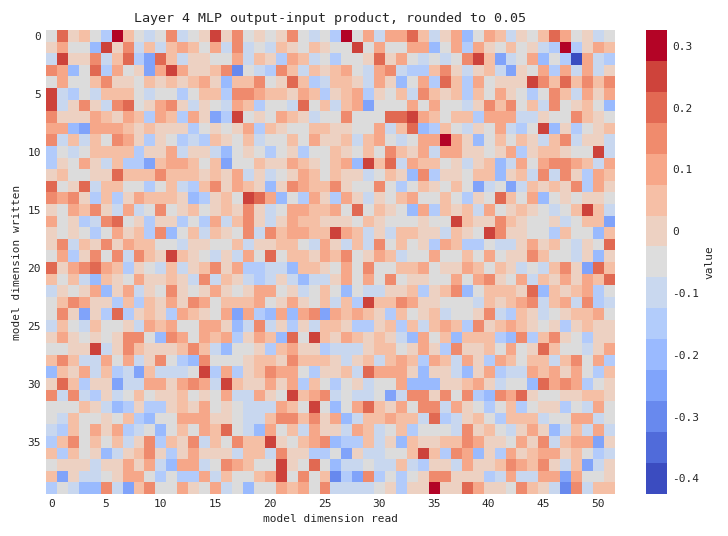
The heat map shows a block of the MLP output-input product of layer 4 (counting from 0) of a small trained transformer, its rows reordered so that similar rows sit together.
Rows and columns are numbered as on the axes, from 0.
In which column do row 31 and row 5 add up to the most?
0
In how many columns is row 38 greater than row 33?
23
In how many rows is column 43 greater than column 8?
20
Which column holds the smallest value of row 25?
17
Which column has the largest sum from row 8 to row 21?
6
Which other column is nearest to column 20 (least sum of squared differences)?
25
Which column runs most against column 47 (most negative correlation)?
35
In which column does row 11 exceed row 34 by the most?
46
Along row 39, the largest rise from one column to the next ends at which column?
48
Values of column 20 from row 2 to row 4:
0 -0.15 -0.05
